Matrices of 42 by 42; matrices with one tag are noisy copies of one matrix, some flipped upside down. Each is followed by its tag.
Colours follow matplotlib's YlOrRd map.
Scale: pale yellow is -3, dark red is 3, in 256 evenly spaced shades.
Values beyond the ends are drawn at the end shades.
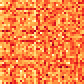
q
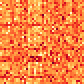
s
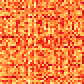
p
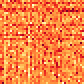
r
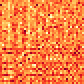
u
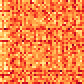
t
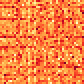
p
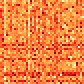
r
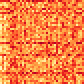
t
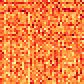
r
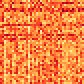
r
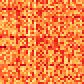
p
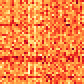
s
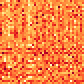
u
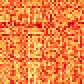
s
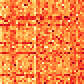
q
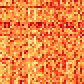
s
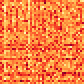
r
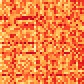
q
